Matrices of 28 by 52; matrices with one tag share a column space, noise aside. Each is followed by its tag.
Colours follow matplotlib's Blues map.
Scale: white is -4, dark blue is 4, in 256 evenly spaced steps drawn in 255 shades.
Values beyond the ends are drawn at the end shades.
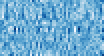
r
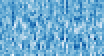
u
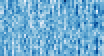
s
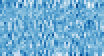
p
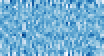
p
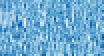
u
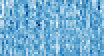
s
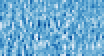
u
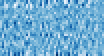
p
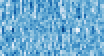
r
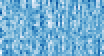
s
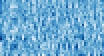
u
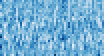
u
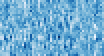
u
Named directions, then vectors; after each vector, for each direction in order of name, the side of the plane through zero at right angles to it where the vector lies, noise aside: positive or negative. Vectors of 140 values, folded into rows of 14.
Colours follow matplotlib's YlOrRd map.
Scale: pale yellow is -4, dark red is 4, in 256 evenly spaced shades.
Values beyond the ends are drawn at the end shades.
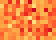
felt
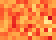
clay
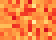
positive, positive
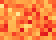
negative, positive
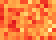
positive, negative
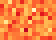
positive, negative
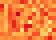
positive, negative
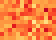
positive, positive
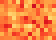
negative, negative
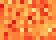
positive, negative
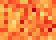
negative, positive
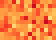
negative, negative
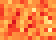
positive, negative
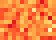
positive, negative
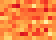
positive, positive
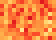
positive, negative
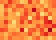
negative, positive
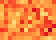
negative, positive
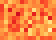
positive, negative
